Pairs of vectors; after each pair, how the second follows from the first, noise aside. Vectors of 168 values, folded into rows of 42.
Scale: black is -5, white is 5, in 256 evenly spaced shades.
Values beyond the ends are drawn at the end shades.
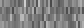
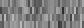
wrapped around, negated.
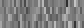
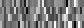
scaled up.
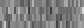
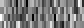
reversed, scaled up.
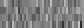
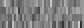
copied.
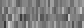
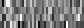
wrapped around, scaled up.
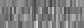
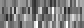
scaled up.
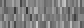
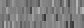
wrapped around, negated, partly zeroed.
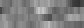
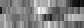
scaled up.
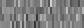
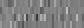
partly zeroed.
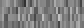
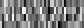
reversed, scaled up.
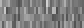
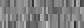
wrapped around, negated.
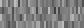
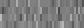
partly zeroed.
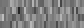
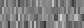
wrapped around, negated.
